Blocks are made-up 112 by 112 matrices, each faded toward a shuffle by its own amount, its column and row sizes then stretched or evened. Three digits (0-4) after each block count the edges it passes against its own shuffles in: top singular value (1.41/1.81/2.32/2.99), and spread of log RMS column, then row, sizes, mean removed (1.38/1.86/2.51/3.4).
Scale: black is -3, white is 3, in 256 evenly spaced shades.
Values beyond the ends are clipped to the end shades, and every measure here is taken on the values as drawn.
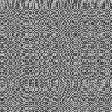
4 2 0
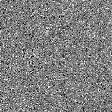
2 1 0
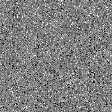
1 2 0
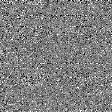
1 1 3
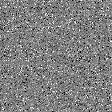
1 0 1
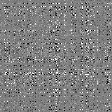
1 4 4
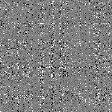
1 4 3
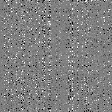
1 4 2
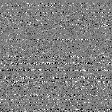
1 0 4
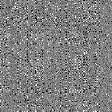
3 3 2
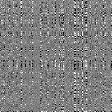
4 4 3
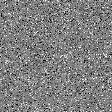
0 0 2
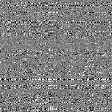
3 1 4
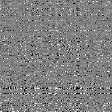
3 1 4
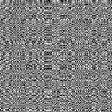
4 1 4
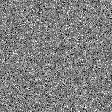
1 0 0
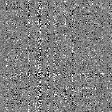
1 4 3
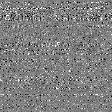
2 1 4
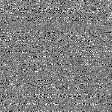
1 0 4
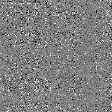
1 3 2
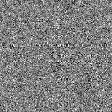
2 1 1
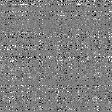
1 3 4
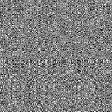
3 1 3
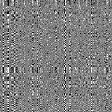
4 4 2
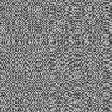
4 0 2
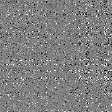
1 3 3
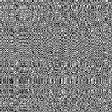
4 2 2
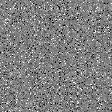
2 1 1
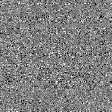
2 1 3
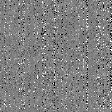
1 4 1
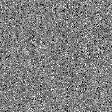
1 2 1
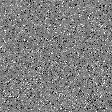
0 0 1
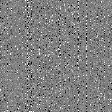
2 4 0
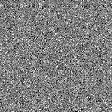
2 0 1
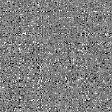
2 2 3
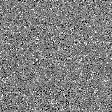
0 0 2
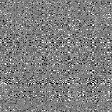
3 2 4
